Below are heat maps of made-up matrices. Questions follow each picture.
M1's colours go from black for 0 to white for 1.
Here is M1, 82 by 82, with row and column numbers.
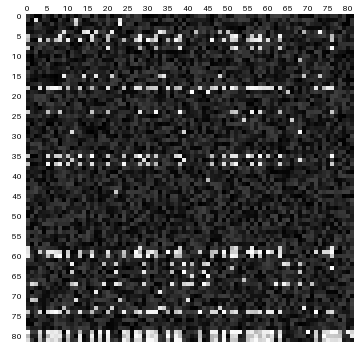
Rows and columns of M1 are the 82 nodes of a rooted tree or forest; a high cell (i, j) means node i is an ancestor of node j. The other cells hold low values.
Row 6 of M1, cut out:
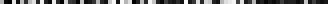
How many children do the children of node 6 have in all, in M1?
2
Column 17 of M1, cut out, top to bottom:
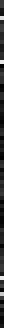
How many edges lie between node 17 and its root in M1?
4
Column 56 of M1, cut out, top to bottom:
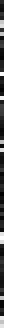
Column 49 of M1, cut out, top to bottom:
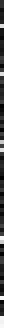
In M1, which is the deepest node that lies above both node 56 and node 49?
37
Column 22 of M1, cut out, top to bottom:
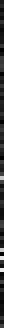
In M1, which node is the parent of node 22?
44
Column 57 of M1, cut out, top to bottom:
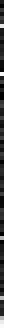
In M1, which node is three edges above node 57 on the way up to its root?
59
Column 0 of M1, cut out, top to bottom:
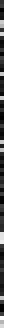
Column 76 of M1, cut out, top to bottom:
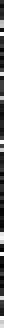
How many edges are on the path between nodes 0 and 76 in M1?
3
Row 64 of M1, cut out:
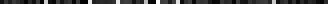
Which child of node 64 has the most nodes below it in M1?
36
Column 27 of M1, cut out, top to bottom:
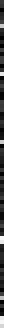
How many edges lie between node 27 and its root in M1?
9
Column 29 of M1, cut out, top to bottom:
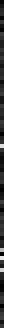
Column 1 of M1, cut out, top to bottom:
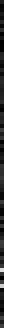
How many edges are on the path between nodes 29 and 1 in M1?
6
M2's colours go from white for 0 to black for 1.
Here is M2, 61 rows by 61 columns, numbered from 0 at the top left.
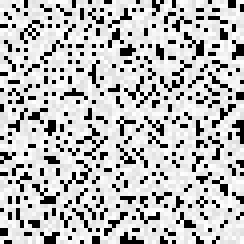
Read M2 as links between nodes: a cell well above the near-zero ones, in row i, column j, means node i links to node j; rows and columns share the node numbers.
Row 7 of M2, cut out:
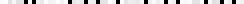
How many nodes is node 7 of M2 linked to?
12
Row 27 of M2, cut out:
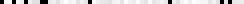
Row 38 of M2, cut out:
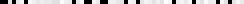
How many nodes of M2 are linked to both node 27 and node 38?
5
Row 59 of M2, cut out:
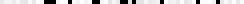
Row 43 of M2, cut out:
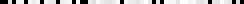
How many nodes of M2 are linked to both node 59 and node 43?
2
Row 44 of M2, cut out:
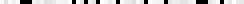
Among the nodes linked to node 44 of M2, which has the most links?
node 49
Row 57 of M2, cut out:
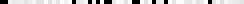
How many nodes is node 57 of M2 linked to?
12
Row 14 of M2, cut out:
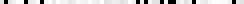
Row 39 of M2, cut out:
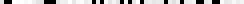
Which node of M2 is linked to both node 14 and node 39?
node 1
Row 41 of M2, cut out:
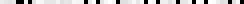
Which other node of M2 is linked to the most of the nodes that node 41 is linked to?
node 24
